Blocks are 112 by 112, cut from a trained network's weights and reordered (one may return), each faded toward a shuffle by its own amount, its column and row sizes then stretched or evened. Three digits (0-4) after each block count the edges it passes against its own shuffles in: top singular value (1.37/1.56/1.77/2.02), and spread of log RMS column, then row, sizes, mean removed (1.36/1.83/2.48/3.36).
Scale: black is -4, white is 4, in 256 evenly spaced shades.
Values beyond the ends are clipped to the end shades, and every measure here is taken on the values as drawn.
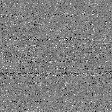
0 1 3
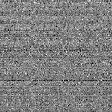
4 0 2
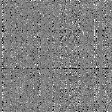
3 4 1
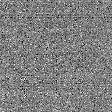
1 1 0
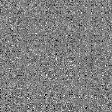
1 3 3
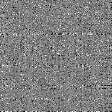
2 2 3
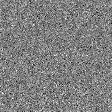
0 0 2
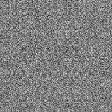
4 1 1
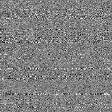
3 1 4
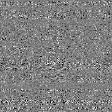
0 2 4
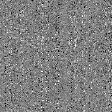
0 3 1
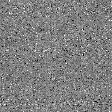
0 0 2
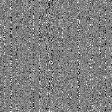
2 4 0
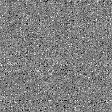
1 0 2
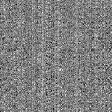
3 2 1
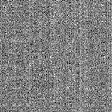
3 0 1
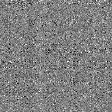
1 1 2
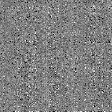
1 3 2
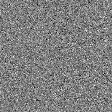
0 1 0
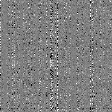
2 4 0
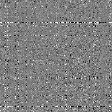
4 3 3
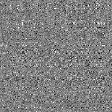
3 2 3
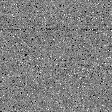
0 0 1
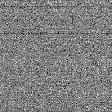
3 0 0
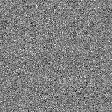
2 0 0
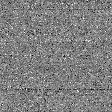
1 0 1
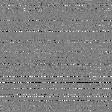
4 0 4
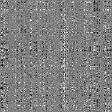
3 4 3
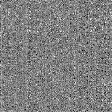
2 2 0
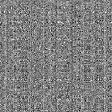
3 1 2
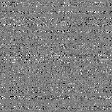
0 2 4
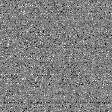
0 0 2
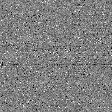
0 1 1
